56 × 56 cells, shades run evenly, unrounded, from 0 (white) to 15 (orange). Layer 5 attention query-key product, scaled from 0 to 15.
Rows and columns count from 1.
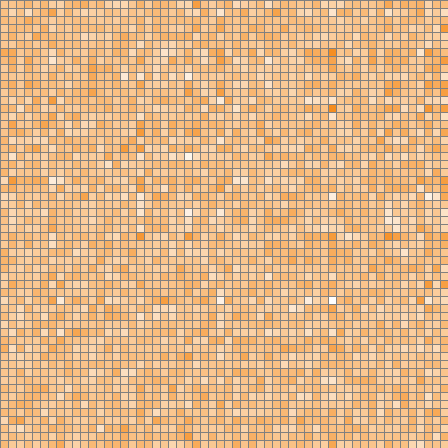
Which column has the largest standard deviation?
42
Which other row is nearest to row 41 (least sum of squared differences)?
26
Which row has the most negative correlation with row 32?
50
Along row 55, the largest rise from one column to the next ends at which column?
56
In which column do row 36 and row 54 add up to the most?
54
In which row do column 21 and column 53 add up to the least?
7
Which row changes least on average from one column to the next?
3
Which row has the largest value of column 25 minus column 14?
1
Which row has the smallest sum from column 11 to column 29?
20
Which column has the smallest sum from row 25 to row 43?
28
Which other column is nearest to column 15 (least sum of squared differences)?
19
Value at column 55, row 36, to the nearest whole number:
5
